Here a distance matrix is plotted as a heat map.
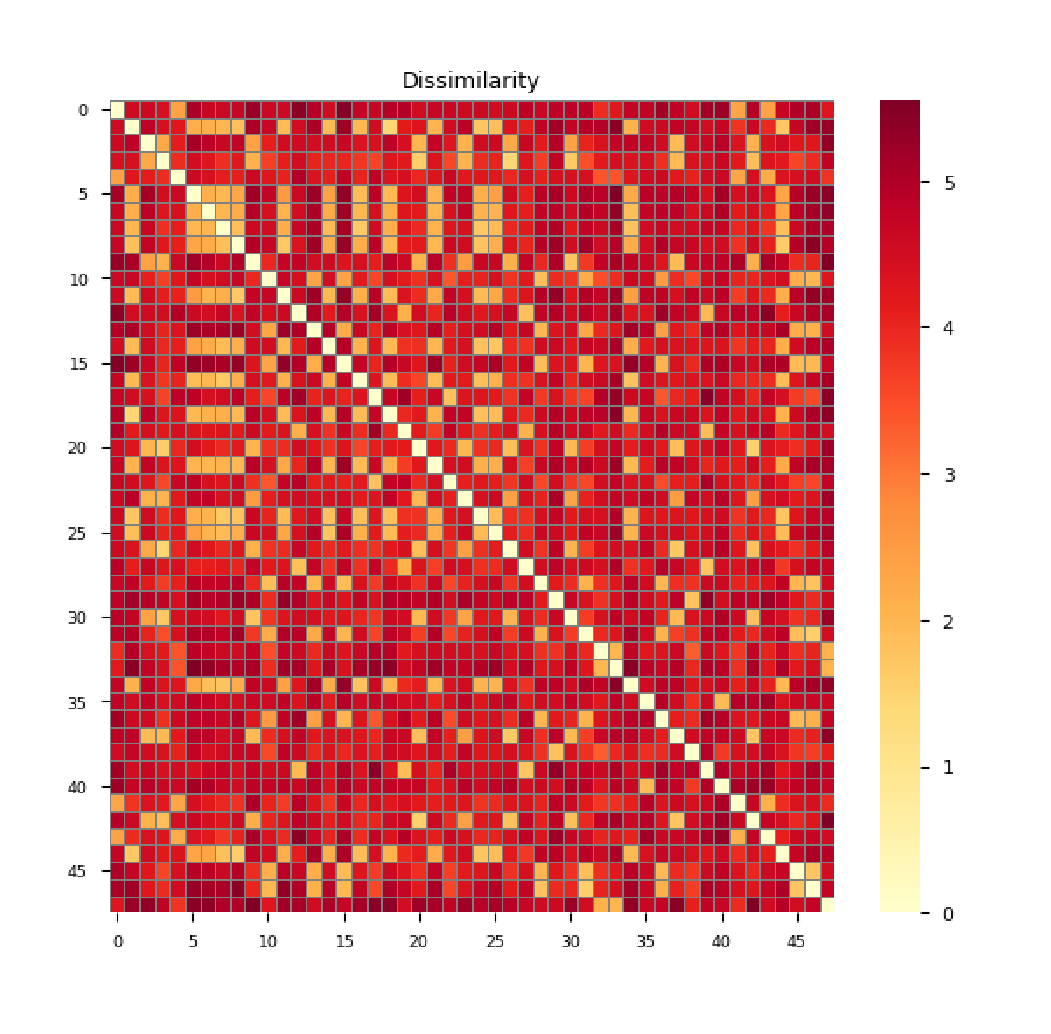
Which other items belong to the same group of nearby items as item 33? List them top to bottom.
32, 47
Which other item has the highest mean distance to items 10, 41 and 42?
40
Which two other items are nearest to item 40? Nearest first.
35, 38
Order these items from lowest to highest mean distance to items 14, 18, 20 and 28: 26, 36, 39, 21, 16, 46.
16, 21, 26, 36, 46, 39
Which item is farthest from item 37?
47
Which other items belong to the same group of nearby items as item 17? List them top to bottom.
22
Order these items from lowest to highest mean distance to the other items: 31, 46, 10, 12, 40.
10, 31, 46, 12, 40
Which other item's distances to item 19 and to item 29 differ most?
39
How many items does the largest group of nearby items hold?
14
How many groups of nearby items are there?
9
